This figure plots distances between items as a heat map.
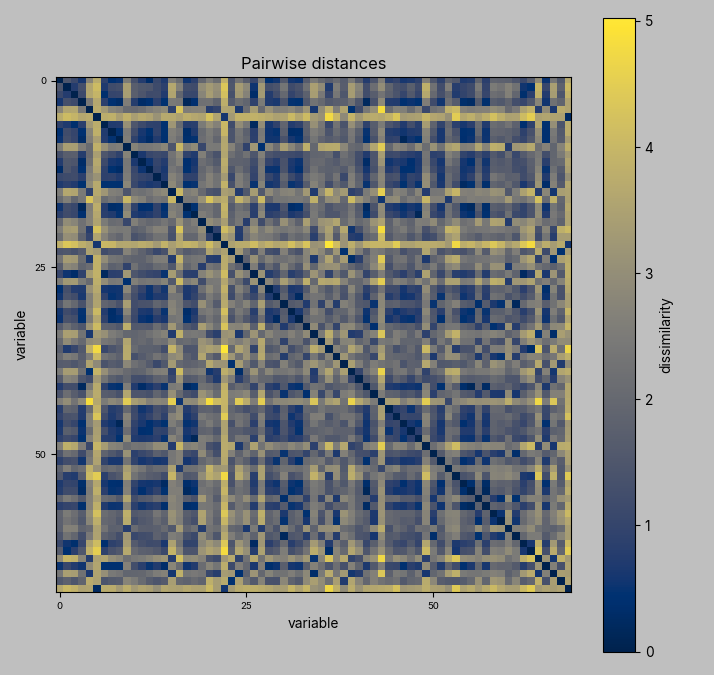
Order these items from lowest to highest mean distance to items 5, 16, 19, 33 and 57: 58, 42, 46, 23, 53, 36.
46, 42, 23, 58, 53, 36
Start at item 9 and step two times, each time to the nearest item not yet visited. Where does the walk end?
60
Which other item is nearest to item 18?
48
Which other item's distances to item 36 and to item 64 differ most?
63
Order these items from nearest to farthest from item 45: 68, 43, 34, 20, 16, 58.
58, 20, 34, 16, 43, 68
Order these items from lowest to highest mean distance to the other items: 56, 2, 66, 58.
2, 56, 58, 66
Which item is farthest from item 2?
22
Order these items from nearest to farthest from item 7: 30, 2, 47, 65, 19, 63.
65, 47, 2, 63, 30, 19
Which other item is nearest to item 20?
39
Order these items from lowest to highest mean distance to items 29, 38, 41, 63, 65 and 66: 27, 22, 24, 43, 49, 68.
24, 27, 49, 43, 68, 22
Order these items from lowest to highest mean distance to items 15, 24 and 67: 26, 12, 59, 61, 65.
12, 65, 61, 26, 59
